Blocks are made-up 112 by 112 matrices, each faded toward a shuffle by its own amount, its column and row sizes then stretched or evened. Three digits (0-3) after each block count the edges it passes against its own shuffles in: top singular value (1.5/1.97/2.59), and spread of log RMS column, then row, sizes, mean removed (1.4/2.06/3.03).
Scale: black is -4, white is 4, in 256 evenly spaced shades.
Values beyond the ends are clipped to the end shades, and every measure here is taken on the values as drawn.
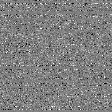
0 0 3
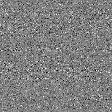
1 0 2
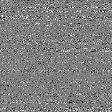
1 0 3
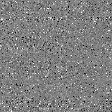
1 1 2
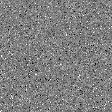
0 1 1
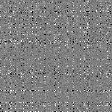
0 3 3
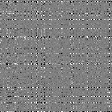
3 3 3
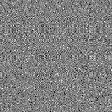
3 0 1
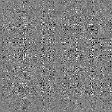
1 3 3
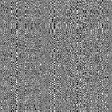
3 3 0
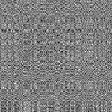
3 0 2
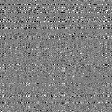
3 1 3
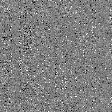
0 2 0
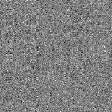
2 1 0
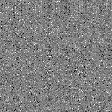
2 1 0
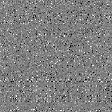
2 0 2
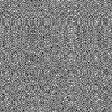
3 0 0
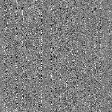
1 3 0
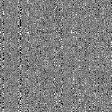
2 3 1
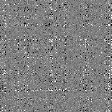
2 3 2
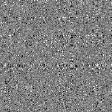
2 2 2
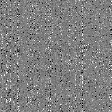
2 3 0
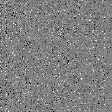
1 2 0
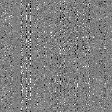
2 3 1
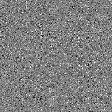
2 1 0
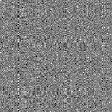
3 2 0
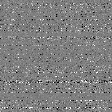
0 1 3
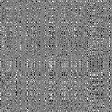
3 3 2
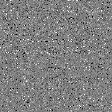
1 1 2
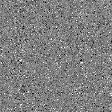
1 1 1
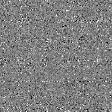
0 1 2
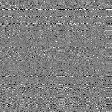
3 0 3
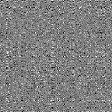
3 2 2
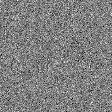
0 1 0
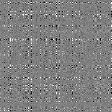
3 3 3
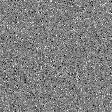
0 0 1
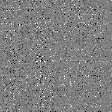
0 2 2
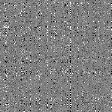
1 3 2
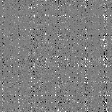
1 3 2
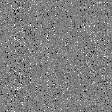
0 2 0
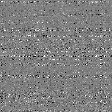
1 2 3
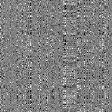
3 3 0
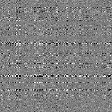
3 2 3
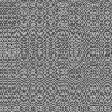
3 0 1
